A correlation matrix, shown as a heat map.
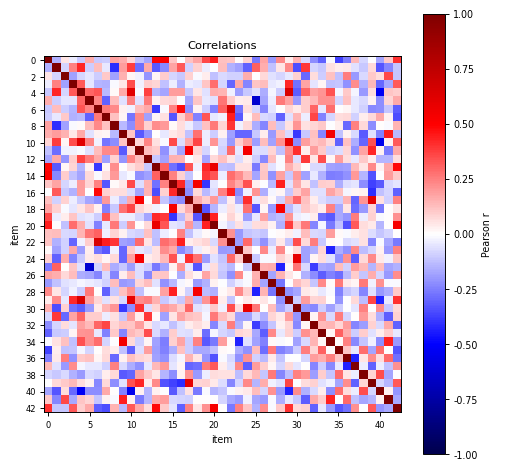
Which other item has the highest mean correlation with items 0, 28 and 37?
14
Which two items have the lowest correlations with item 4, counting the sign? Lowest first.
40, 30
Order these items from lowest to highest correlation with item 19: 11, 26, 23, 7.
11, 23, 26, 7
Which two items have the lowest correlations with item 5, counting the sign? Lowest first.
25, 7
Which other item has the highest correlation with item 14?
0
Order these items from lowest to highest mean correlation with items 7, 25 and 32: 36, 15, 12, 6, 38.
15, 12, 38, 36, 6
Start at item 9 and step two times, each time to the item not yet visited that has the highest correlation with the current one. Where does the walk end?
41
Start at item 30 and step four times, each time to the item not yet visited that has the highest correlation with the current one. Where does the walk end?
39
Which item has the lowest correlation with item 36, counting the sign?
37
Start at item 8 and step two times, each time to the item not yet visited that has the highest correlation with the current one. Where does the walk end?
6
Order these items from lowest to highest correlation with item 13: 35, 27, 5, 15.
15, 35, 27, 5
